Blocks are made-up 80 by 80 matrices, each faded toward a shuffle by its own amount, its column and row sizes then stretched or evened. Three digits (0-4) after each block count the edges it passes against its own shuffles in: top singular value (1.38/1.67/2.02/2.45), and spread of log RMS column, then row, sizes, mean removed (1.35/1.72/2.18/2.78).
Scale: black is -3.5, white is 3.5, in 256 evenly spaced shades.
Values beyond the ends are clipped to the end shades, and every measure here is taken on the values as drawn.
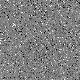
0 1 1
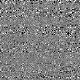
2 3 4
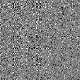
3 3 2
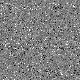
0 0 2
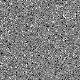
0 2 1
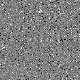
2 1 1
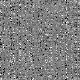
2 4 0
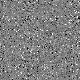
1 2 1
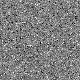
0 0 0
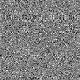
3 0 2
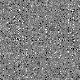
0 3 1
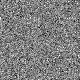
1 0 0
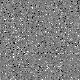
1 2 1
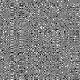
4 1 1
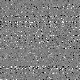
2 0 4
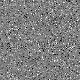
2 1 0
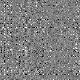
2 3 3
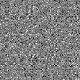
3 1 1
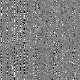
3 4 0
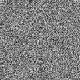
3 0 0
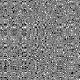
4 2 2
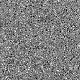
1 0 0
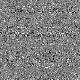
2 0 3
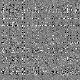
1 4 4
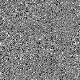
1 2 2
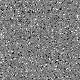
1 0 0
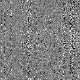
2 4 0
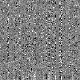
3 4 0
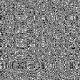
3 2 1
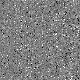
0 2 0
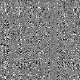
1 4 3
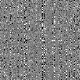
2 4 2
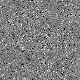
0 1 1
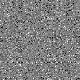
3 0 1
